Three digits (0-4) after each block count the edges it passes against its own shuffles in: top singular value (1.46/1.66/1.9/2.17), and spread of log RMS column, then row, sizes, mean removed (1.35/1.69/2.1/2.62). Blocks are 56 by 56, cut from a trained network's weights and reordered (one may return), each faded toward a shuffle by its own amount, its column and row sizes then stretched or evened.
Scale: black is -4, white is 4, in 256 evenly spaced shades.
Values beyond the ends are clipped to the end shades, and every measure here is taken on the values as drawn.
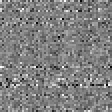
1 1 4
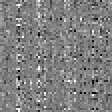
2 4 2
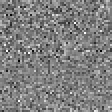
0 0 3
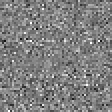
0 0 3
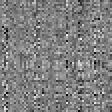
4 4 1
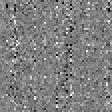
1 3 0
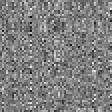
4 4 0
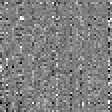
1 4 2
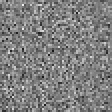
2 3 0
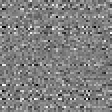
4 1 4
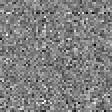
2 1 2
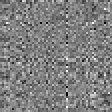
4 3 2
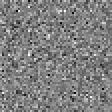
1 2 2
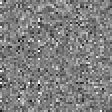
1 3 1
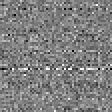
4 0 3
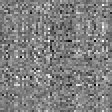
3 2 3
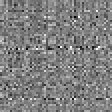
4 1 4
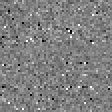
0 0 2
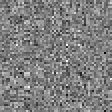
4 2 1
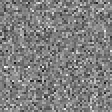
1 0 1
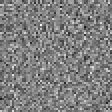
3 1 0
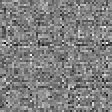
3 2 2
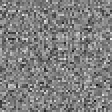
3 0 2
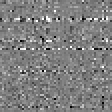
3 2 4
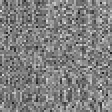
3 1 0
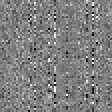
3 4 0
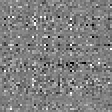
0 2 4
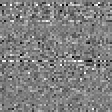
3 0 4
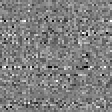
2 0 4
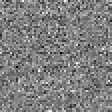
0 0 2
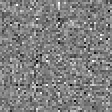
2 3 1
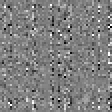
1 4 3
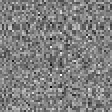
4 2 0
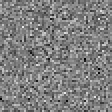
1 1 0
